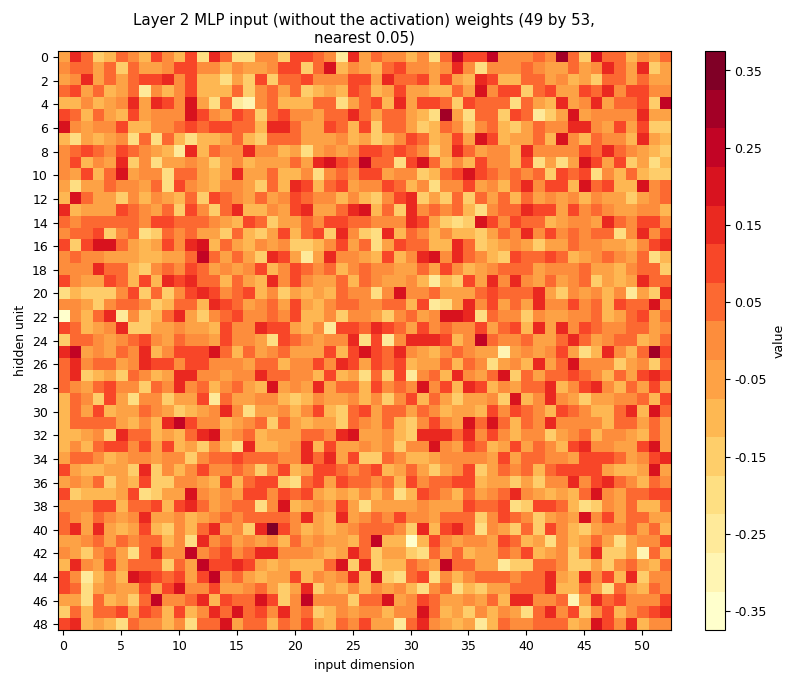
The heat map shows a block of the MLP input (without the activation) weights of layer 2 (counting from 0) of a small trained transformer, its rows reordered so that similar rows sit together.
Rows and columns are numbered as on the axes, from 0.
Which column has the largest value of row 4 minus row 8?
52
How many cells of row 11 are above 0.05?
12
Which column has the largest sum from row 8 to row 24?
11
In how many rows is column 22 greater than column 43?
12
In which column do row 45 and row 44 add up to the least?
2
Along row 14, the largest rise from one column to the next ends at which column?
36
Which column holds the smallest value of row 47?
40
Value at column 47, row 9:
-0.05
